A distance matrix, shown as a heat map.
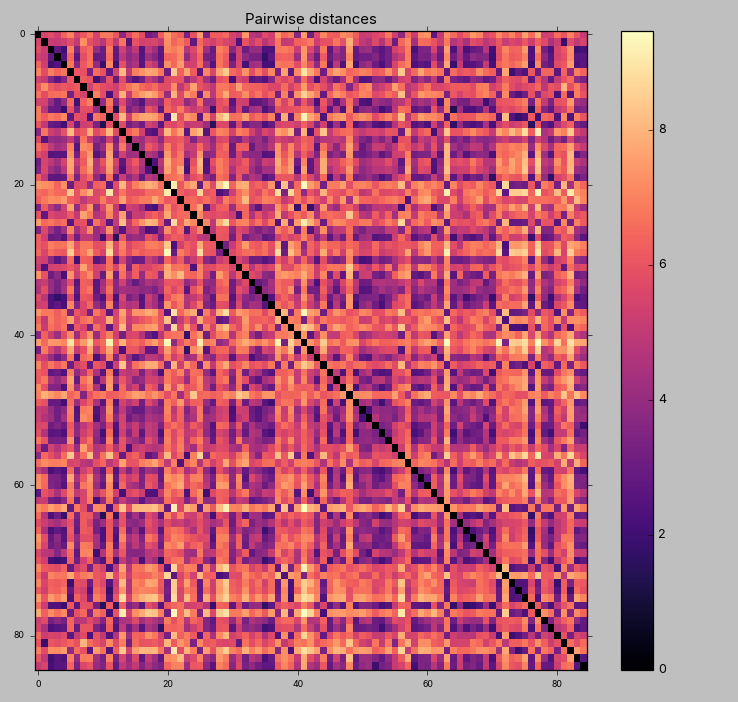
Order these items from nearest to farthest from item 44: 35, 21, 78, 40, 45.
35, 78, 45, 40, 21
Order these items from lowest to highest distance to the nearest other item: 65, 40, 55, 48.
40, 55, 65, 48
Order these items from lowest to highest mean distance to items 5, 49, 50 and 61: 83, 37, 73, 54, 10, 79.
79, 10, 83, 54, 73, 37
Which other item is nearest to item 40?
23
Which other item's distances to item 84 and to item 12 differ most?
10
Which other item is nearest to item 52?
84
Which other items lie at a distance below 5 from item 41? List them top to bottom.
21, 28, 29, 38, 72
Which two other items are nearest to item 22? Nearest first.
57, 48
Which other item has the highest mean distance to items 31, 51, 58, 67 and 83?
48
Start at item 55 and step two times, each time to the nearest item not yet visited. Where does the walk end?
1
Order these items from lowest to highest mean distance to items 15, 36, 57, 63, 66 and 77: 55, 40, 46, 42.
46, 55, 40, 42
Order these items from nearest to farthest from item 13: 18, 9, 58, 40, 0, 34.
18, 40, 0, 34, 58, 9
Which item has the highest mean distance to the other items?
41
